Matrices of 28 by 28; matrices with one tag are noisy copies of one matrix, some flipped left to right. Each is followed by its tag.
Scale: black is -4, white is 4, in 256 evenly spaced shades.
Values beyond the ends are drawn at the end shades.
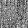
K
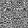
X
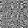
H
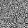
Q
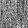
K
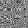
X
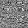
X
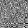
Q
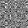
H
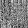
K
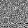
Q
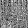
K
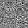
X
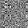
H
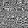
X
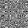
H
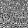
Q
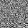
Q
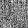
K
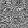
X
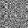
H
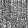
K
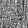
K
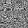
X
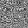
X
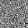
Q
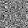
H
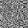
H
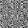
H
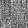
K
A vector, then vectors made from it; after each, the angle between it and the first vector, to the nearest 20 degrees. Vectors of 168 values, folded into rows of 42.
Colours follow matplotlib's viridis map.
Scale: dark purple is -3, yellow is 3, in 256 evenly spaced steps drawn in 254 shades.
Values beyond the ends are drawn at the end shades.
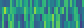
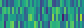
80 degrees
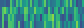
20 degrees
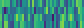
160 degrees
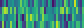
60 degrees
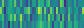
100 degrees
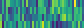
100 degrees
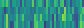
140 degrees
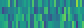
140 degrees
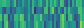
160 degrees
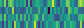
100 degrees
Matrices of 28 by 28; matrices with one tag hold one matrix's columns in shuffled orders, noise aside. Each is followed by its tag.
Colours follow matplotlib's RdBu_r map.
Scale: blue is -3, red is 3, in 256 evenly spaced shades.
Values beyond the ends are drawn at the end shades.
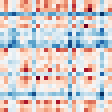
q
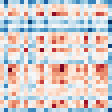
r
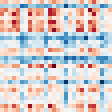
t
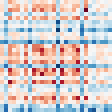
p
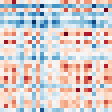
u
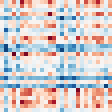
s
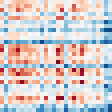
p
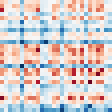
p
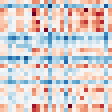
t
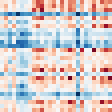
q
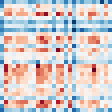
r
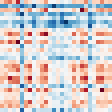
u
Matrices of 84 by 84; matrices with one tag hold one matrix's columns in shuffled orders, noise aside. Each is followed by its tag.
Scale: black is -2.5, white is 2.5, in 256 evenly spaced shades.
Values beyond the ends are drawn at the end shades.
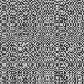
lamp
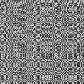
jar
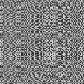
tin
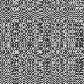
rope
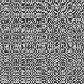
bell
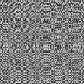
bell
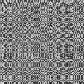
jar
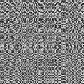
bell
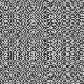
tin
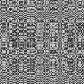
rope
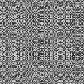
tin
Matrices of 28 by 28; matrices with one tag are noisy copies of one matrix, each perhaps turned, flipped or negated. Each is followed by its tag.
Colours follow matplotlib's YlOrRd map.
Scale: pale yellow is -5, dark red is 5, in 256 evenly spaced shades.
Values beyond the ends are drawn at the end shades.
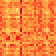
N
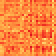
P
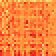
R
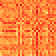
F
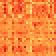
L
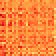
R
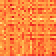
F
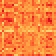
L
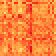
L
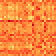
N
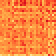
R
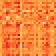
N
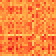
N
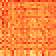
R
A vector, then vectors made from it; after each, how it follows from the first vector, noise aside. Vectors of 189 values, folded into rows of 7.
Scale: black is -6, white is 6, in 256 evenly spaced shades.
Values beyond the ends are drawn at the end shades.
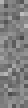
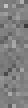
negated, partly zeroed.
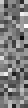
scaled up.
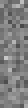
wrapped around.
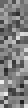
reversed, scaled up.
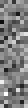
reversed, scaled up.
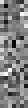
scaled up.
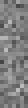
wrapped around.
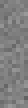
wrapped around, negated, shrunk.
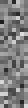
reversed, scaled up.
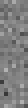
reversed, negated, partly zeroed.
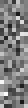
reversed, scaled up.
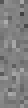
negated, partly zeroed.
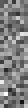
reversed, scaled up.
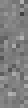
negated, partly zeroed.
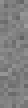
shrunk.
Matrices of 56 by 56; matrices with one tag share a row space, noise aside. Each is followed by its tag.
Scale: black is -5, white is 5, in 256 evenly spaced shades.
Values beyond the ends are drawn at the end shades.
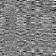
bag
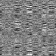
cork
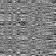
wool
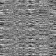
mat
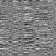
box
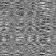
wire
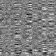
cork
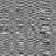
wire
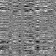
box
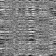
mat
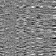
bag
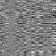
bag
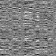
box
